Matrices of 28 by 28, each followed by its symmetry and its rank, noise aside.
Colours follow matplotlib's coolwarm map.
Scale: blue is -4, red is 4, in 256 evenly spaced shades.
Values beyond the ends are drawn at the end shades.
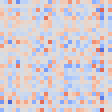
no symmetry, rank three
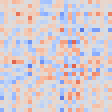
no symmetry, rank four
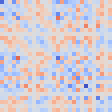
symmetric, rank three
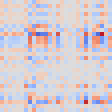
no symmetry, rank two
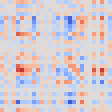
antisymmetric, rank two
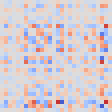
antisymmetric, rank two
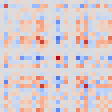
symmetric, rank two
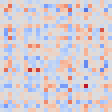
no symmetry, rank three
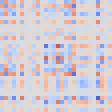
symmetric, rank two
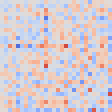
symmetric, rank four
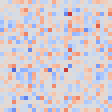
antisymmetric, rank four
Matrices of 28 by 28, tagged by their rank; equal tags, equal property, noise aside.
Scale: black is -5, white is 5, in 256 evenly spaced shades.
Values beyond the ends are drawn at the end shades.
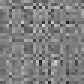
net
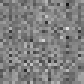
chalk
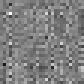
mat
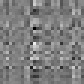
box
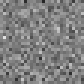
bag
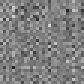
mat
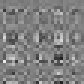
box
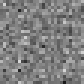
chalk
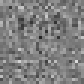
chalk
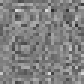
mat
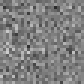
bag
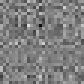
net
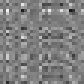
box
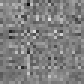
mat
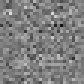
bag
